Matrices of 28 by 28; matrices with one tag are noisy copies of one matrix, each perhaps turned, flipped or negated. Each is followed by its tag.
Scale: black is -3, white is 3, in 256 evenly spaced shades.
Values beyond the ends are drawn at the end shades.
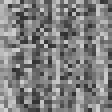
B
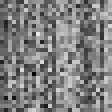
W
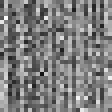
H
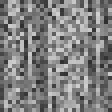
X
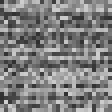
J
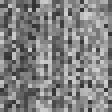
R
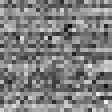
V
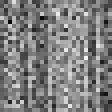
X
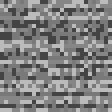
V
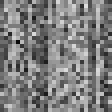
X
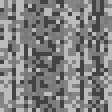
X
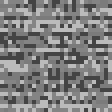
V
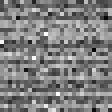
V
